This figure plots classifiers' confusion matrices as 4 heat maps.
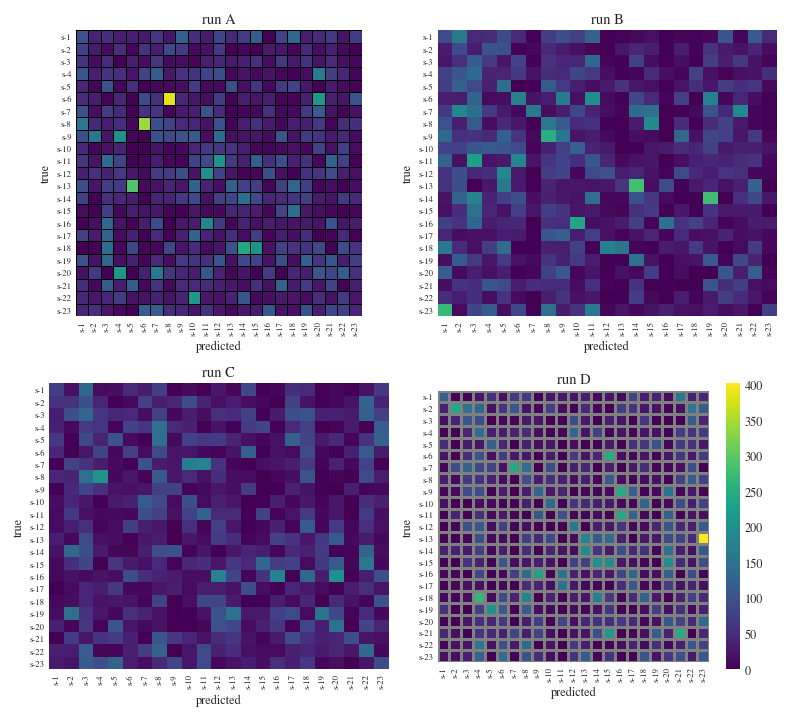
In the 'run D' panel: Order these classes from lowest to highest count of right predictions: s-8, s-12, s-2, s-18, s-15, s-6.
s-6, s-8, s-18, s-12, s-15, s-2
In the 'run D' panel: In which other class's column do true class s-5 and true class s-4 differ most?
s-12
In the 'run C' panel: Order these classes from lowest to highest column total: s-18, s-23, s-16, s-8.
s-16, s-23, s-18, s-8
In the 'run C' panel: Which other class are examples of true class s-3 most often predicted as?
s-22
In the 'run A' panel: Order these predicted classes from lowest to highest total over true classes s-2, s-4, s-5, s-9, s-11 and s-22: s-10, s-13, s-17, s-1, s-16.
s-16, s-13, s-17, s-1, s-10
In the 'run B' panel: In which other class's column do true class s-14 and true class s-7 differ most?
s-19
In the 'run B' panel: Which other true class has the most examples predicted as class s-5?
s-12
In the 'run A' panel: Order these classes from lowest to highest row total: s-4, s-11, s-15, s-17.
s-15, s-17, s-4, s-11
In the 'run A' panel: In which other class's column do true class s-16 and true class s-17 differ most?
s-11
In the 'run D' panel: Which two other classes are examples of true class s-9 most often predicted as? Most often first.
s-16, s-20
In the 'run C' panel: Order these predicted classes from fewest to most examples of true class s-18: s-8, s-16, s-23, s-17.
s-17, s-16, s-8, s-23
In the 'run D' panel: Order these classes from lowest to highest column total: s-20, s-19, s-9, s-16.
s-19, s-9, s-16, s-20
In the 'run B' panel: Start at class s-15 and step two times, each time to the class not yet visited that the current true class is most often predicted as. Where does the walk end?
s-11
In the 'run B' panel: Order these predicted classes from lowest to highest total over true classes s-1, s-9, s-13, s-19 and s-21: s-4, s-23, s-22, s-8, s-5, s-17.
s-23, s-17, s-4, s-22, s-8, s-5
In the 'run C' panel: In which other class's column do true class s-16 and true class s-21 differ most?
s-20
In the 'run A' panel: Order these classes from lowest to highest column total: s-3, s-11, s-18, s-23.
s-23, s-18, s-11, s-3
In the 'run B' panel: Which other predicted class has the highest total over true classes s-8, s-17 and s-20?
s-9
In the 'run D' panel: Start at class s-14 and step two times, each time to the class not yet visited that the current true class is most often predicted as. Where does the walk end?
s-23
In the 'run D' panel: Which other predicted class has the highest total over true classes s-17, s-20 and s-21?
s-15
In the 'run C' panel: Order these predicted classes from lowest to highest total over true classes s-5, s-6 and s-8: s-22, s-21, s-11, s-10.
s-21, s-11, s-10, s-22
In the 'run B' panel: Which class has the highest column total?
s-3
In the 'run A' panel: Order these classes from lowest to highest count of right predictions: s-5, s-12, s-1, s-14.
s-5, s-12, s-1, s-14
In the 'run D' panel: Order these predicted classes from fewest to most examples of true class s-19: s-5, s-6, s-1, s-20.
s-20, s-1, s-6, s-5
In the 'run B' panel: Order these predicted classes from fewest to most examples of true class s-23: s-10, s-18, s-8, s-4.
s-18, s-10, s-4, s-8
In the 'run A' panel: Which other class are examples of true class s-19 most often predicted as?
s-3
